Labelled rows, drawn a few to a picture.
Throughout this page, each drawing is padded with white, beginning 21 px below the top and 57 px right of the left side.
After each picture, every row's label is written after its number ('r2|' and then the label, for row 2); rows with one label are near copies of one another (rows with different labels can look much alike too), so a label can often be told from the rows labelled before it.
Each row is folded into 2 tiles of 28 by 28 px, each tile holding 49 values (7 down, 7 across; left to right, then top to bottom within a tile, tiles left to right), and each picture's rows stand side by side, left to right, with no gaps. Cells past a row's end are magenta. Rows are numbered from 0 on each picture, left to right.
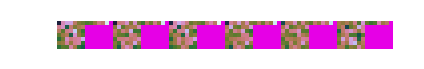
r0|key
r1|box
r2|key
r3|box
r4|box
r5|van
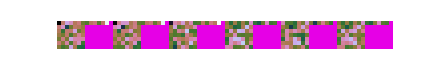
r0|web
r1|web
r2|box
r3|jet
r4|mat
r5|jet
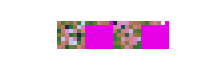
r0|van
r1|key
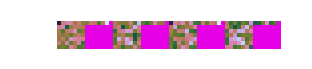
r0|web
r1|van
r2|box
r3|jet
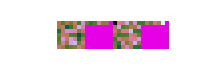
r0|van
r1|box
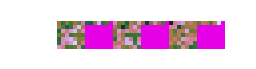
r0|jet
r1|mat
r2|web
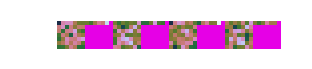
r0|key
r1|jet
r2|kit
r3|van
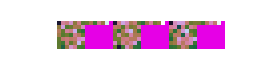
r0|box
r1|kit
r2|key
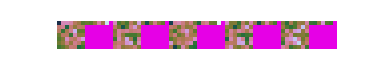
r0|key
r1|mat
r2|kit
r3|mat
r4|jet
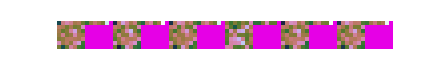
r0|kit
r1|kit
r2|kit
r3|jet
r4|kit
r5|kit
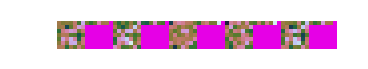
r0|van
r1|jet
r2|kit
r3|box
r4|van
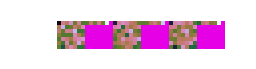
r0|box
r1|key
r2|kit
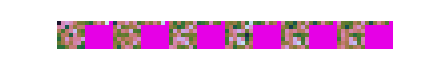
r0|key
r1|box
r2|jet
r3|van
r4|mat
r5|mat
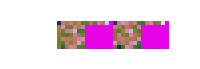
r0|box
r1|kit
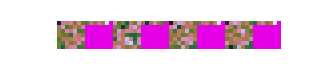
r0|box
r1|mat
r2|web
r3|kit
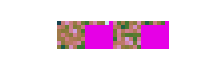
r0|kit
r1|mat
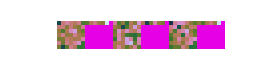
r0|kit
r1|mat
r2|key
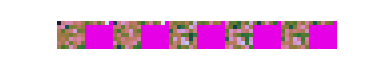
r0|web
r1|kit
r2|van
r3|mat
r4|mat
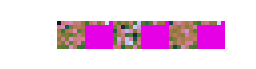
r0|web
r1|van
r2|kit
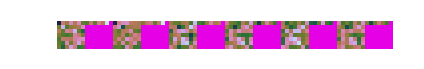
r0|box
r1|web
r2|van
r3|mat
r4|jet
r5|mat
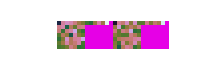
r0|key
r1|box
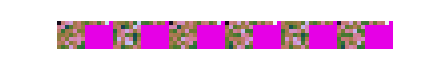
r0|web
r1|van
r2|web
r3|box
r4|van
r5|box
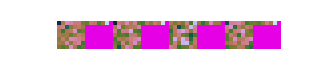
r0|web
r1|box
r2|van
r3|key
